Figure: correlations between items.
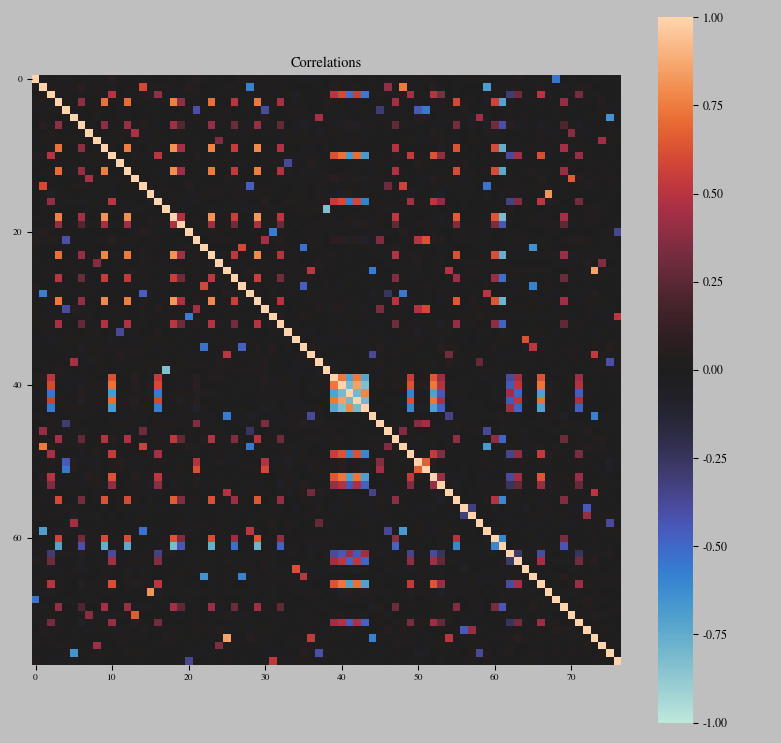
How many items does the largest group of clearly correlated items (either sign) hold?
15
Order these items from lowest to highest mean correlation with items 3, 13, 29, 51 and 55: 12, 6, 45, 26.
45, 6, 26, 12
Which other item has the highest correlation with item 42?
40
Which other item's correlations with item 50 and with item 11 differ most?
51
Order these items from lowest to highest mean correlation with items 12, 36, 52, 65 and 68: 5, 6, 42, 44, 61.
61, 44, 5, 6, 42
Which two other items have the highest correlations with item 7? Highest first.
13, 70
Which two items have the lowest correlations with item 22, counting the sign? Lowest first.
65, 35
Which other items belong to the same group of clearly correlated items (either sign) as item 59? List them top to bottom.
1, 14, 28, 46, 48
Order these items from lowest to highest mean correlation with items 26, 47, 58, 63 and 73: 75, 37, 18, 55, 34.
75, 34, 37, 55, 18
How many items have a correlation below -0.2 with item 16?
3
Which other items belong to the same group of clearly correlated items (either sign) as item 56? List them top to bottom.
57, 72
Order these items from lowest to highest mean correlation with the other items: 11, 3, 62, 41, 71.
41, 62, 11, 71, 3
